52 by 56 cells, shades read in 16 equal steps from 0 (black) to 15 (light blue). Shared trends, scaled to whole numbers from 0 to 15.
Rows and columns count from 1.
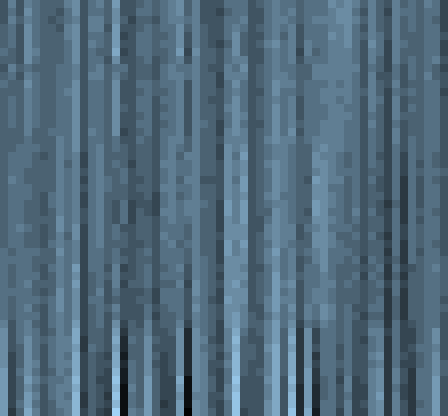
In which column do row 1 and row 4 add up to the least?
56
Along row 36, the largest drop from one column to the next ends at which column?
11
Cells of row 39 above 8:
14
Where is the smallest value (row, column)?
52, 24
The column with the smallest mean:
49
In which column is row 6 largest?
15
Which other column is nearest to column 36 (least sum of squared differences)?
13
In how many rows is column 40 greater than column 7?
35
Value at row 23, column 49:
5
